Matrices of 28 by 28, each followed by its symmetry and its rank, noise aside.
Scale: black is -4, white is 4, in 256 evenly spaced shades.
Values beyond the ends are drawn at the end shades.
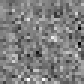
antisymmetric, rank eight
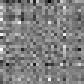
antisymmetric, rank four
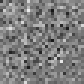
symmetric, rank eight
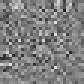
antisymmetric, rank eight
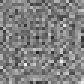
symmetric, rank six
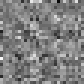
antisymmetric, rank four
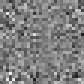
no symmetry, rank six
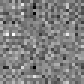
antisymmetric, rank six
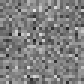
antisymmetric, rank six
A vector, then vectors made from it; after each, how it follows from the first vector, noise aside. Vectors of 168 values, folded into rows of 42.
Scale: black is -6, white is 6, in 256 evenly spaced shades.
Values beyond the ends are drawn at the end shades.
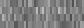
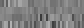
reversed, negated, partly zeroed.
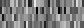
negated, scaled up.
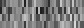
negated, scaled up.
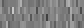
reversed, negated, partly zeroed.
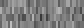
reversed, negated.
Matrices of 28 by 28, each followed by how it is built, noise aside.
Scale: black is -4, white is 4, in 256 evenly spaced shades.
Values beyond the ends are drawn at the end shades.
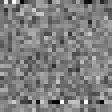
uneven rows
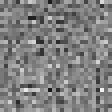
low rank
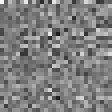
low rank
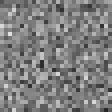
blocks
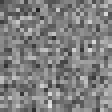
blocks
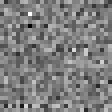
uneven rows
